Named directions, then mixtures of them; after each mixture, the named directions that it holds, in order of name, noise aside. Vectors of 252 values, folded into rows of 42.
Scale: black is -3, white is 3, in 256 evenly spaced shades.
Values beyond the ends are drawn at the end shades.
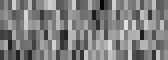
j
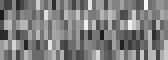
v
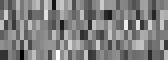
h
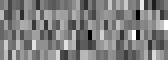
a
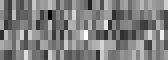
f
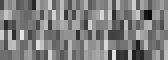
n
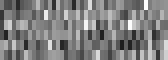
v.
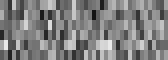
a, f, j.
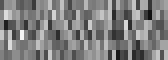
n.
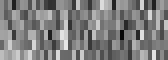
a, j.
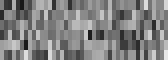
f, n, v.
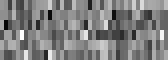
f, n.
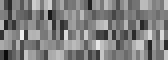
f, h.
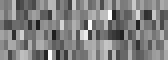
f, h, n.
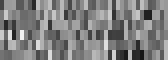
n.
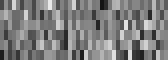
j, n.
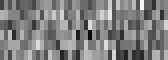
a, n.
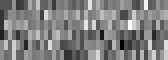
v.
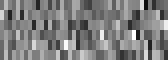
a, v.
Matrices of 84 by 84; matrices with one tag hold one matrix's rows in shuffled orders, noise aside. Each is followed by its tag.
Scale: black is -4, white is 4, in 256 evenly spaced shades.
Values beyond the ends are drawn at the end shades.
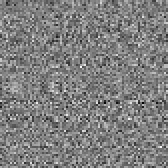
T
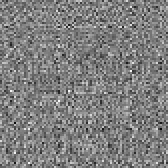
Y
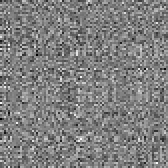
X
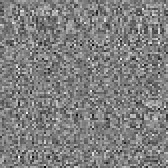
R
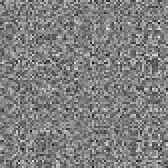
R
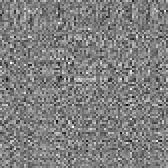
Y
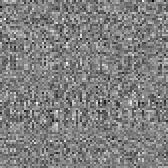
T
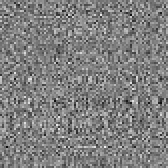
Y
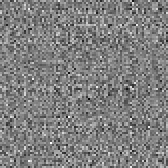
Y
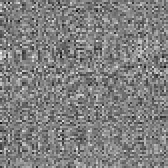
X
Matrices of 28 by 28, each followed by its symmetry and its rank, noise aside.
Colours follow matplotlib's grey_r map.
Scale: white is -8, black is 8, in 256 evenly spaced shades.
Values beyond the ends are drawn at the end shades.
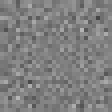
antisymmetric, rank six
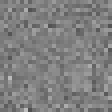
no symmetry, rank six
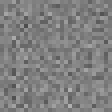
no symmetry, rank six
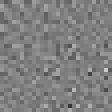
antisymmetric, rank six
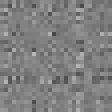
antisymmetric, rank four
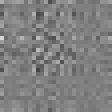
no symmetry, rank three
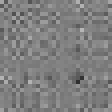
symmetric, rank three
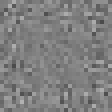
antisymmetric, rank six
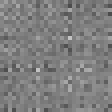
symmetric, rank four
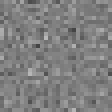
antisymmetric, rank four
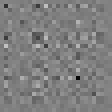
symmetric, rank three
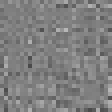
antisymmetric, rank four
